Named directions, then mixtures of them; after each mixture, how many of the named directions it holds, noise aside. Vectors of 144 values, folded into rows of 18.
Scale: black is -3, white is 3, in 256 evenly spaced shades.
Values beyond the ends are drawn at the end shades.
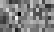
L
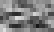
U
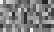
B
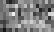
three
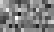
three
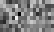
one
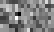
three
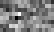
two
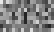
one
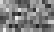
three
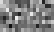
three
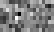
two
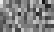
two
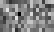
one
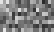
three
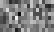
one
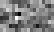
two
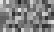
three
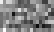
two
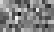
three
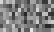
one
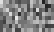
two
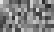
two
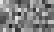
three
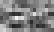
one
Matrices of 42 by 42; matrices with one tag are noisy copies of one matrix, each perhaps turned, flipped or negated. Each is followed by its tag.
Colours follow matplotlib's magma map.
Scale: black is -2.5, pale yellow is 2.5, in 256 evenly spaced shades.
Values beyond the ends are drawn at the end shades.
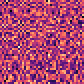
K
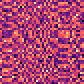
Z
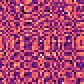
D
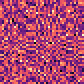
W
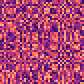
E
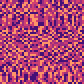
Z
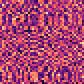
Z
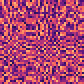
W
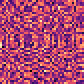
D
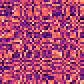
E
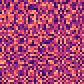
K
